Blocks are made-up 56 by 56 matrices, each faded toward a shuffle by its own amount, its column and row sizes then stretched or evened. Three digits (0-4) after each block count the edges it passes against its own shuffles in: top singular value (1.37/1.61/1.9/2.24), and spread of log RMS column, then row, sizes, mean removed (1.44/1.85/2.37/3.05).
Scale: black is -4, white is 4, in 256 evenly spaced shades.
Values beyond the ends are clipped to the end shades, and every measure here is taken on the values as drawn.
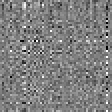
4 3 2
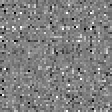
1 2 2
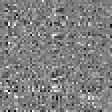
3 2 3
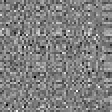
4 1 2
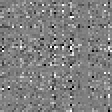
1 3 3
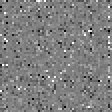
0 2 1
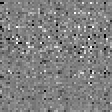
0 2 3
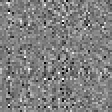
2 3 2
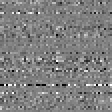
3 0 4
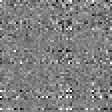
3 2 3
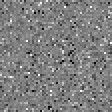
0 0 0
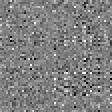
3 2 2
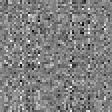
3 3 1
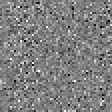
1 2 0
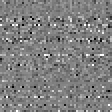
0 0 4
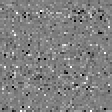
0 0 2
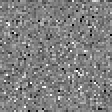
0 0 1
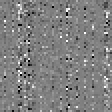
1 4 0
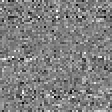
2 0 3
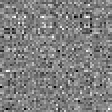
4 1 2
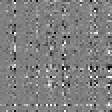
3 4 3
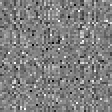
4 1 0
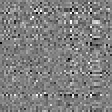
4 2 3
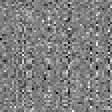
4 3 0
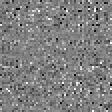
1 0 2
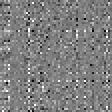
4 3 2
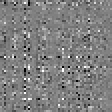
1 3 3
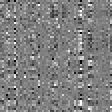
4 4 0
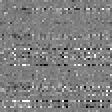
4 1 4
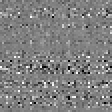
2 1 4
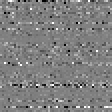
2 0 4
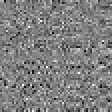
3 0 2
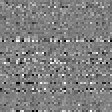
3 1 4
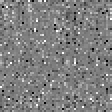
2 1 1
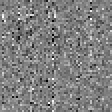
0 3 0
